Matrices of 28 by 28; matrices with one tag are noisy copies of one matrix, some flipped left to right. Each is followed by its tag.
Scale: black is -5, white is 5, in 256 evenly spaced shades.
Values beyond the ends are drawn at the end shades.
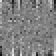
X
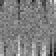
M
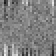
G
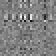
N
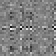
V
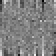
X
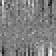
G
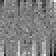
M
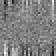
G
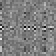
V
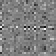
V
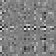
V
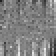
M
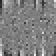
X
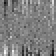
G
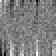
M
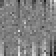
M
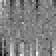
M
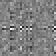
V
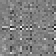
V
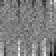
M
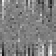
G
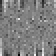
X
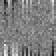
G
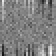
G
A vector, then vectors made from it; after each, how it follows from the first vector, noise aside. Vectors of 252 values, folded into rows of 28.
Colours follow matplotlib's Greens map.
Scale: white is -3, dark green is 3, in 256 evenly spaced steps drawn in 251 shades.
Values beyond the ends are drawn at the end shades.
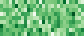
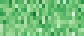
negated, shrunk.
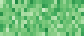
wrapped around, shrunk.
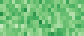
negated, shrunk.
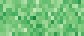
wrapped around, negated, shrunk.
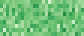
wrapped around, shrunk.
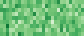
wrapped around, shrunk.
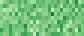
wrapped around, shrunk.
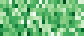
copied.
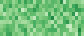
wrapped around, shrunk.
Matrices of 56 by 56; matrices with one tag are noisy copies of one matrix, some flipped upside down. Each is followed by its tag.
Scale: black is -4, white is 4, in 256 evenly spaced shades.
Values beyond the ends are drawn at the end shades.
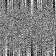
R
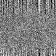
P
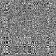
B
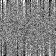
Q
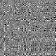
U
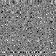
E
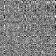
U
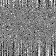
P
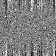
R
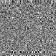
E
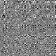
U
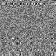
E
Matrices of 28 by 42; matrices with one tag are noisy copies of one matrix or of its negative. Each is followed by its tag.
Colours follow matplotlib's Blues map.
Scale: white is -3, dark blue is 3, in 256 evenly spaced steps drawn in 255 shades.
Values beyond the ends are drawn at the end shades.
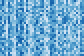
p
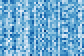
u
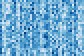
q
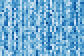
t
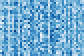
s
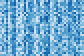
p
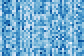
q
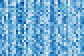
p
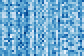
u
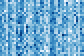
p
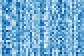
q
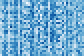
s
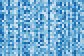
s
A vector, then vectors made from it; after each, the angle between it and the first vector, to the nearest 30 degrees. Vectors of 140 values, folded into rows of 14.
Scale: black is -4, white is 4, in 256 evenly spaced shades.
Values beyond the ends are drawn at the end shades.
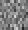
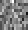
60 degrees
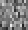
60 degrees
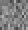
120 degrees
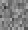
90 degrees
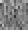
90 degrees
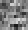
120 degrees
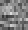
60 degrees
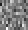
90 degrees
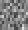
150 degrees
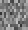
150 degrees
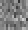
120 degrees
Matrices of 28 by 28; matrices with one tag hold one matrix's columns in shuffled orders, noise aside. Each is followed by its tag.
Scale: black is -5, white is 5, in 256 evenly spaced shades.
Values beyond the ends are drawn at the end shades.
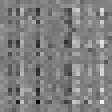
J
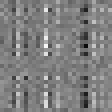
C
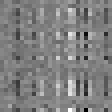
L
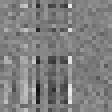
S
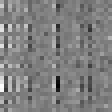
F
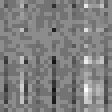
S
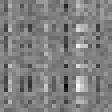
F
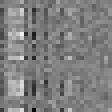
L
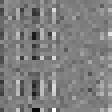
L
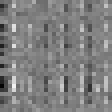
F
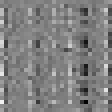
J
